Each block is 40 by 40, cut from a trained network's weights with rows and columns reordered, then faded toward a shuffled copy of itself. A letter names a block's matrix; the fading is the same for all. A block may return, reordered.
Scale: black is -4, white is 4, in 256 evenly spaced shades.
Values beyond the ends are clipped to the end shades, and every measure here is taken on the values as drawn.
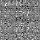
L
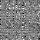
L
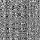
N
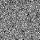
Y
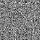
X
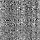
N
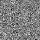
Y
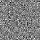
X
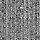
N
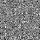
X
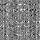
N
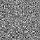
X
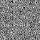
Y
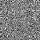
X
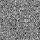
X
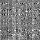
N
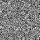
Y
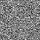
Y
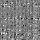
N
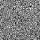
Y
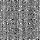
N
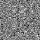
Y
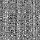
N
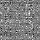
L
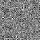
X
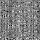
N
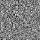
Y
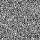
Y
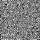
Y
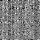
N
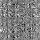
N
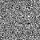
X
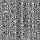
N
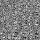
X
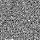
X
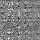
L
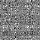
L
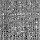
N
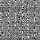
L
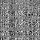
N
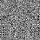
X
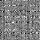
N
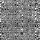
L
